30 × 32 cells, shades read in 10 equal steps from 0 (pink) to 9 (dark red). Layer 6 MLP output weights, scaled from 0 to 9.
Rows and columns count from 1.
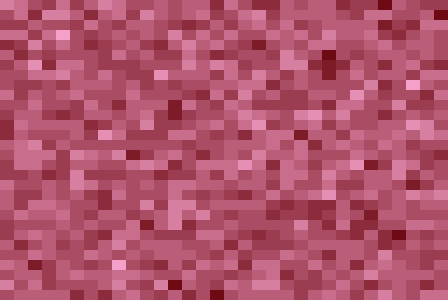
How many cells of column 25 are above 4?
14
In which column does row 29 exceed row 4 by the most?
13
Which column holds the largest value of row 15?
23
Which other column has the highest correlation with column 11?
18
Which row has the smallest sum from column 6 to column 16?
19
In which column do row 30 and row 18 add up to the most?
16
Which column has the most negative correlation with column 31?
1
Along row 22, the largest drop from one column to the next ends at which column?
28
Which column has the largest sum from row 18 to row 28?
26
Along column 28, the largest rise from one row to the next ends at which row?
3
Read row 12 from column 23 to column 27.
1 4 2 5 5
